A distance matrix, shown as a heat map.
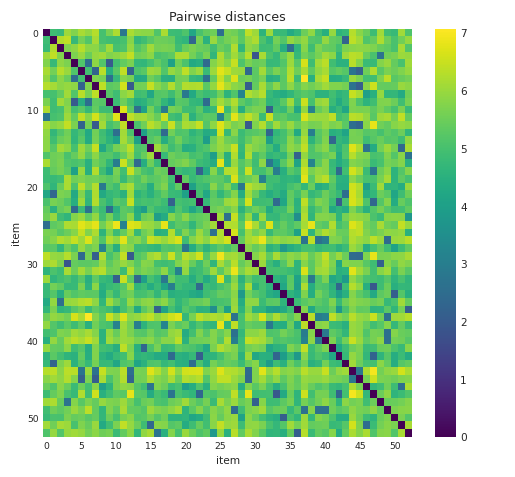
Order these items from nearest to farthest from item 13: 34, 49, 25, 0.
34, 49, 0, 25
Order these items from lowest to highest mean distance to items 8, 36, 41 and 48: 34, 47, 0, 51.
34, 47, 51, 0
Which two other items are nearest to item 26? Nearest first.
24, 36
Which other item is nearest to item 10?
32
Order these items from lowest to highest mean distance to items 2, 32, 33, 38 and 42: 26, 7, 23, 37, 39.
23, 26, 39, 7, 37
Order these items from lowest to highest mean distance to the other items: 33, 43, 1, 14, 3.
33, 43, 14, 1, 3
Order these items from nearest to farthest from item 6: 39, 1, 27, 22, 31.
22, 1, 31, 39, 27
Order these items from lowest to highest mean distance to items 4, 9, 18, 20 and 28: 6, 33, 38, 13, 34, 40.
6, 33, 34, 13, 38, 40
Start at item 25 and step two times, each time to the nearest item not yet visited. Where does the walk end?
11
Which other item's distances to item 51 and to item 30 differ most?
3
